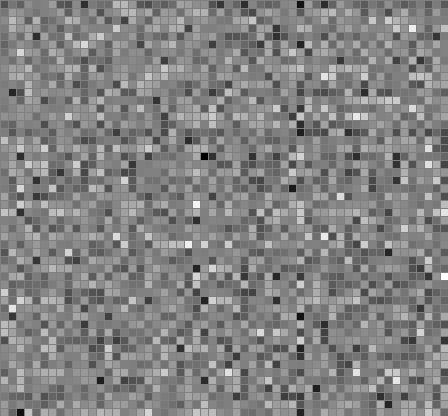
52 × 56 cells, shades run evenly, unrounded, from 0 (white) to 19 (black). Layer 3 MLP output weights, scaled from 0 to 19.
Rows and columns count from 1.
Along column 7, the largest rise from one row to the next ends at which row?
25
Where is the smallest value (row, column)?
35, 56
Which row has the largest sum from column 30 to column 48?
1
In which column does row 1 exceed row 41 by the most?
38
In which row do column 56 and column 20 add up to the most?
18
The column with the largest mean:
31
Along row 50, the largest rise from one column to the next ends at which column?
36
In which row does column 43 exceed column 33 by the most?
8
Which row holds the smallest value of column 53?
42
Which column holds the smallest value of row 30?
41
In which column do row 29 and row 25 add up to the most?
5
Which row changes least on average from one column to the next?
26
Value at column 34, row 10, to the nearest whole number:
13
